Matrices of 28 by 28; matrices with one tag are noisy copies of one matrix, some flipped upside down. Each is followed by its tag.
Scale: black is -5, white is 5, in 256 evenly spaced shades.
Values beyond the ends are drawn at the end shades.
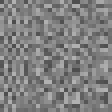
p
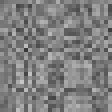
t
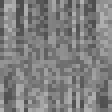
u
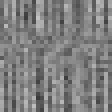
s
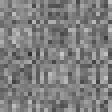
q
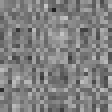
q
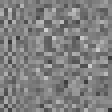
p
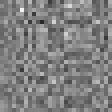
t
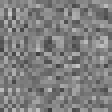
p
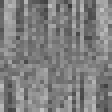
u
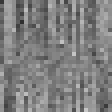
u
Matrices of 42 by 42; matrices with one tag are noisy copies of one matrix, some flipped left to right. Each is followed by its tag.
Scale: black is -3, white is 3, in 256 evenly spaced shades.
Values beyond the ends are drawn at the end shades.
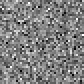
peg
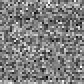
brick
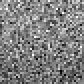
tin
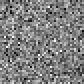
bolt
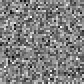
bolt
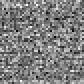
brick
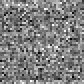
brick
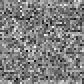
brick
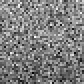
tin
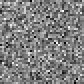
peg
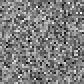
peg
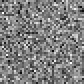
peg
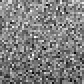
tin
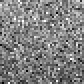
tin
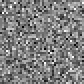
peg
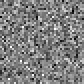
bolt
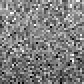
tin
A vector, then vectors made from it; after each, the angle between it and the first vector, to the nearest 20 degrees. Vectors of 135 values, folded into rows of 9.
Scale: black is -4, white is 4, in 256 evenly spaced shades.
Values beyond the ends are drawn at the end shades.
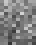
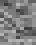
120 degrees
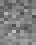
140 degrees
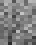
20 degrees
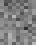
140 degrees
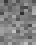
140 degrees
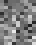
140 degrees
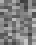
100 degrees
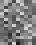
40 degrees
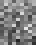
20 degrees
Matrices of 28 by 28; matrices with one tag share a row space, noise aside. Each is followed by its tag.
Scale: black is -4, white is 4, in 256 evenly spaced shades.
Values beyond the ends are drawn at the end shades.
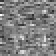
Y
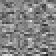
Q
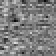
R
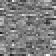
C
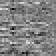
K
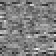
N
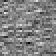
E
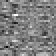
R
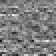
N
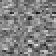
Q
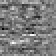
K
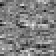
Y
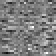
Q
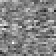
N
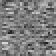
Q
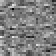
C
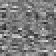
N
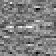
E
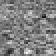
Q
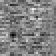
K
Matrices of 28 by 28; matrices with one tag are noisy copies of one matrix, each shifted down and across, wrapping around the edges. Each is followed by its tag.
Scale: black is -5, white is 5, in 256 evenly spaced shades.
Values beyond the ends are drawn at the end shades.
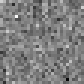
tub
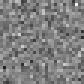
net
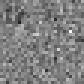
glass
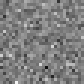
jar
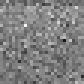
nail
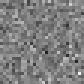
tub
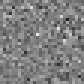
jar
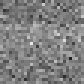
nail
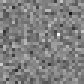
net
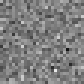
net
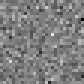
jar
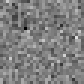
glass
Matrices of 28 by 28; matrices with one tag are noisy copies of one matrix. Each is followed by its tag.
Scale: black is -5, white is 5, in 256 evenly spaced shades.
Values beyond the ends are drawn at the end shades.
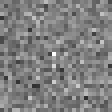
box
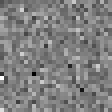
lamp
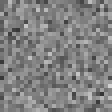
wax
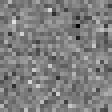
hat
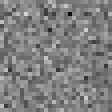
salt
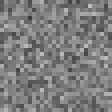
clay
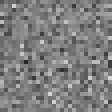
box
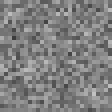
wax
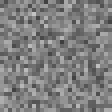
lamp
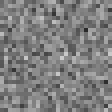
box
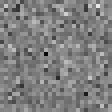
hat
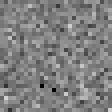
wax
